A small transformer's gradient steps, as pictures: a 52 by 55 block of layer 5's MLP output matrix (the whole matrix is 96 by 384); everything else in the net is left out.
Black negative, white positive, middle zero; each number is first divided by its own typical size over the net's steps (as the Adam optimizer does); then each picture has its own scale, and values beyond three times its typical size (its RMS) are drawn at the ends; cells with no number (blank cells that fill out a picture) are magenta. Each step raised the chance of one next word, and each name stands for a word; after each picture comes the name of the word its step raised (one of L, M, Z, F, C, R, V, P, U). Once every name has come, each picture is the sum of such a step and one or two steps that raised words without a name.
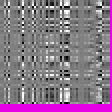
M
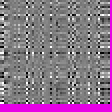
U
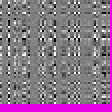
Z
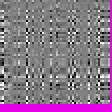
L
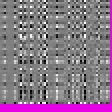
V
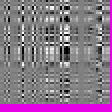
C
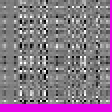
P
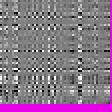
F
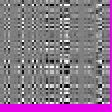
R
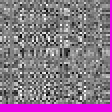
L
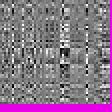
R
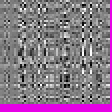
Z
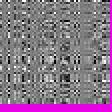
V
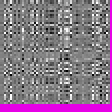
F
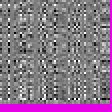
R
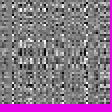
U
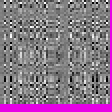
Z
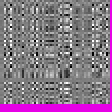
U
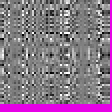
Z
